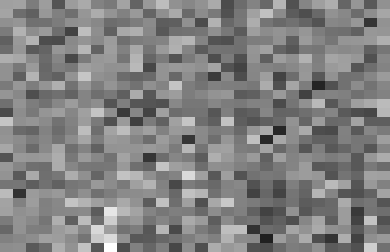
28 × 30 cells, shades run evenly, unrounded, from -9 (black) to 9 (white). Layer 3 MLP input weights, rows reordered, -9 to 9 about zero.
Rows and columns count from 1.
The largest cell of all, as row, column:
28, 9
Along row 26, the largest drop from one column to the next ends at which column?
20
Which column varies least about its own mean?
4
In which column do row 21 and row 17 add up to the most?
12
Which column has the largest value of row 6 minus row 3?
14
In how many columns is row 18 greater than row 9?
16
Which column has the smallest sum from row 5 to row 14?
19
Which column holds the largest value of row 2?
21
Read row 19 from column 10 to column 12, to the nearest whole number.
2 -1 -2
